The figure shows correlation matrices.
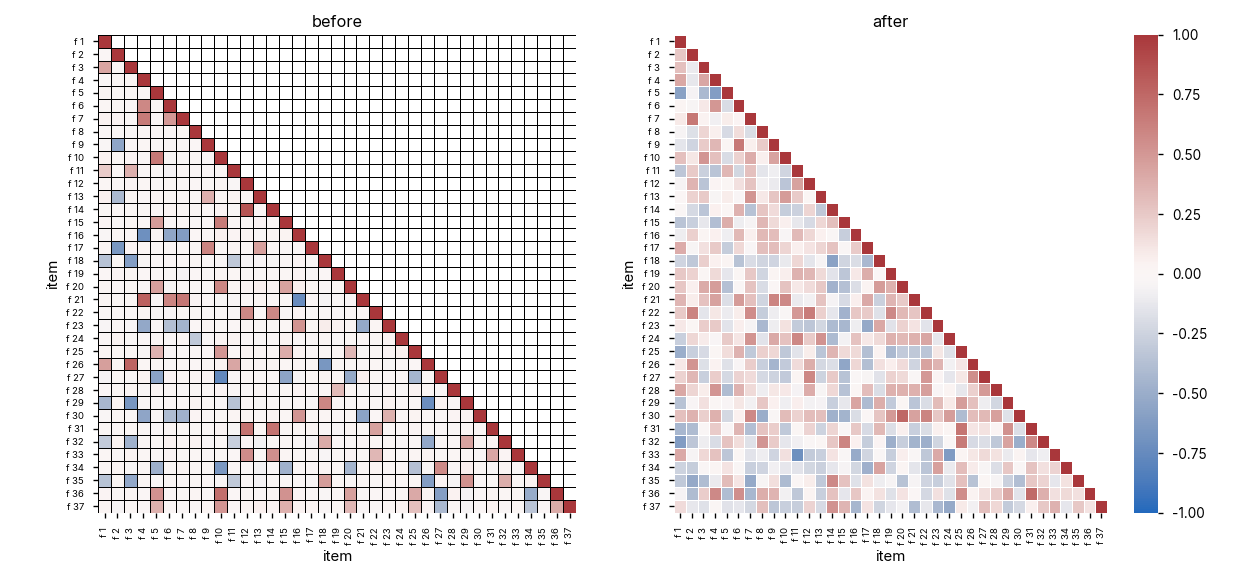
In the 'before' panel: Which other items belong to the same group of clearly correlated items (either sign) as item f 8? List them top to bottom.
f 24
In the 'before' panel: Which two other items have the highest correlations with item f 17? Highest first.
f 9, f 13
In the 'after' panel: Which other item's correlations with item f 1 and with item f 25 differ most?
f 32
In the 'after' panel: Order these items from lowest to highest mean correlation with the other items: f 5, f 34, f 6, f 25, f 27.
f 5, f 34, f 25, f 27, f 6
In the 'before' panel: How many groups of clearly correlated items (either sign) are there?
7
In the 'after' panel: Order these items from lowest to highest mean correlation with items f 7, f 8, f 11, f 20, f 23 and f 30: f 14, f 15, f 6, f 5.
f 14, f 15, f 5, f 6
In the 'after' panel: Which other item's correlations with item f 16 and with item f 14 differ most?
f 37
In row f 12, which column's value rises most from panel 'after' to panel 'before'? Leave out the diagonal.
f 33
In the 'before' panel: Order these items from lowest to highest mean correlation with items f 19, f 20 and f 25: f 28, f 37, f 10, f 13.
f 13, f 28, f 37, f 10
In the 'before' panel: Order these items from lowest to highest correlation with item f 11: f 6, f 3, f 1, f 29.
f 29, f 6, f 1, f 3
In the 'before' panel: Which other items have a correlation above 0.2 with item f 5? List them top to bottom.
f 10, f 15, f 20, f 25, f 36, f 37
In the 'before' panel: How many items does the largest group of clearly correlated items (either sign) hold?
9
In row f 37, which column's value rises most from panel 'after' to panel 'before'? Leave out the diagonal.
f 10
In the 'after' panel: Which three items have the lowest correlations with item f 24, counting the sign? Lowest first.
f 33, f 37, f 14
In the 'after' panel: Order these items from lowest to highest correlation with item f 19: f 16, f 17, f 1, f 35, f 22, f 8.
f 8, f 35, f 16, f 1, f 17, f 22
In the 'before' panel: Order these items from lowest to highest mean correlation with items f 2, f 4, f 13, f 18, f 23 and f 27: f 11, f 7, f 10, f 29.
f 10, f 11, f 7, f 29
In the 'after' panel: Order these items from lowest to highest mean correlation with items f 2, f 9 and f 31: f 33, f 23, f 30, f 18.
f 33, f 18, f 23, f 30
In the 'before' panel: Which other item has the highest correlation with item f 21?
f 4
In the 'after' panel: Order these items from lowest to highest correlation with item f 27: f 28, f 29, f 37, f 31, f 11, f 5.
f 5, f 29, f 11, f 31, f 37, f 28
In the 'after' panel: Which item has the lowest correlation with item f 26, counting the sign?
f 15
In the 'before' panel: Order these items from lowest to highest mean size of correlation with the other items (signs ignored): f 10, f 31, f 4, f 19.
f 19, f 31, f 4, f 10
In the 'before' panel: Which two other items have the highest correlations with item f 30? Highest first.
f 16, f 23
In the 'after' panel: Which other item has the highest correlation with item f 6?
f 9
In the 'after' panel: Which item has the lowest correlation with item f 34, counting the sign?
f 17
